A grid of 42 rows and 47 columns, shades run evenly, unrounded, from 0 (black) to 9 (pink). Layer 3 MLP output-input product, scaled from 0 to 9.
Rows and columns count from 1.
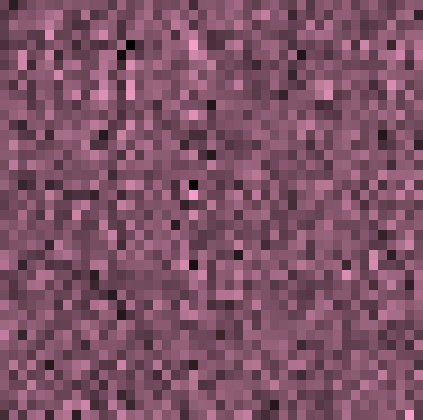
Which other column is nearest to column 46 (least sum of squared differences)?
34
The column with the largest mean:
45
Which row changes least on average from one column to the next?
18
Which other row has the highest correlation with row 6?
12
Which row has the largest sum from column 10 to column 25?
10
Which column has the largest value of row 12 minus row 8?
33
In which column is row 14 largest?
14
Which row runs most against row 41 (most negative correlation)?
27
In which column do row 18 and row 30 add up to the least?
13
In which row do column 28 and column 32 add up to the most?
42
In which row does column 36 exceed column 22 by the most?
19
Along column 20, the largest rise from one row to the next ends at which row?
24
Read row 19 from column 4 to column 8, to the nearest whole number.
3 5 2 3 5
